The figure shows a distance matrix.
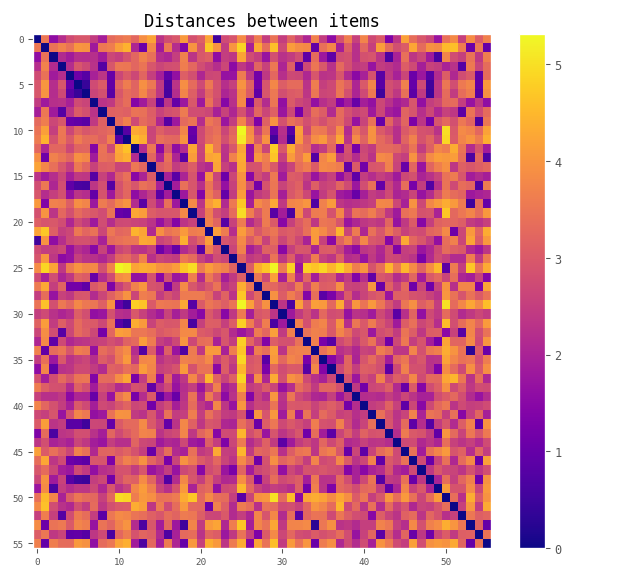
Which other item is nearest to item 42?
6
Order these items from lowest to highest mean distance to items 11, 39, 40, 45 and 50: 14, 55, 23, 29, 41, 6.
14, 23, 41, 6, 55, 29
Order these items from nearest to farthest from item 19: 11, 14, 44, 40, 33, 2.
11, 44, 2, 33, 14, 40
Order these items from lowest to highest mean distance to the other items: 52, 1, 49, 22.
49, 52, 22, 1
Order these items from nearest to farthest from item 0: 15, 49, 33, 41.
49, 33, 15, 41
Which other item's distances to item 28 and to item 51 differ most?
35
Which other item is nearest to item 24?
47
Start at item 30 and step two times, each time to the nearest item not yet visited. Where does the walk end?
23
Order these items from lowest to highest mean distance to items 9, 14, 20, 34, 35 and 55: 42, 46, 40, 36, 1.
40, 1, 42, 46, 36
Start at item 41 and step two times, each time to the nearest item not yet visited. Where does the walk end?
7
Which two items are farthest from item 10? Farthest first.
25, 50
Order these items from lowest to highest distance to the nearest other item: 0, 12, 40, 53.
53, 0, 40, 12
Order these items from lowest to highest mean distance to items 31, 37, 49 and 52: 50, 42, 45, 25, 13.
42, 45, 13, 50, 25
